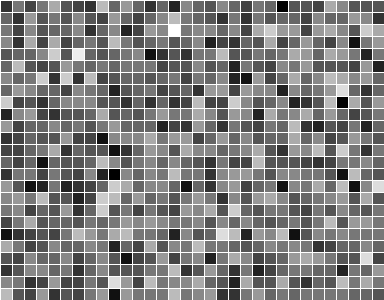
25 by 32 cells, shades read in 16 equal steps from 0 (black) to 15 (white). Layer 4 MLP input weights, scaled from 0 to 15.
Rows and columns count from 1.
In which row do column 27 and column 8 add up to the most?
7
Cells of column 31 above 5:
17
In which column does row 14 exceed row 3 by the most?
9
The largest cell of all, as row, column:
3, 15
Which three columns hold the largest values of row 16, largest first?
32, 10, 29
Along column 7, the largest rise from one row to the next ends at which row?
5
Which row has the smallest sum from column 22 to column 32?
11
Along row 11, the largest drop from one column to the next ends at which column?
26
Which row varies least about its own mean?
19
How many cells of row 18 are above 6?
15
